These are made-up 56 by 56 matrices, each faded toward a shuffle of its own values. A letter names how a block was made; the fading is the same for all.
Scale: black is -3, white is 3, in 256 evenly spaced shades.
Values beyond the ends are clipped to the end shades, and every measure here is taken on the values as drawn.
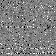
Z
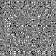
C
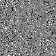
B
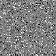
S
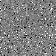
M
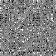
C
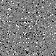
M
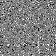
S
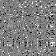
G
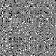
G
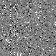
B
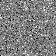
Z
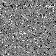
Z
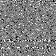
Z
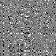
C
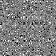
S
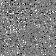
M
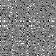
C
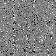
B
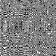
C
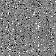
B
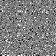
S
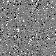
M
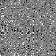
G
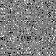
G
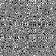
C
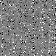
B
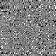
C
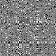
C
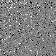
M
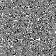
Z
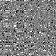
C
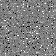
M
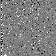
B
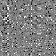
G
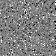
B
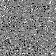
Z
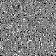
S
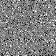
Z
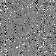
B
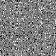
S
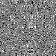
S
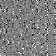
G
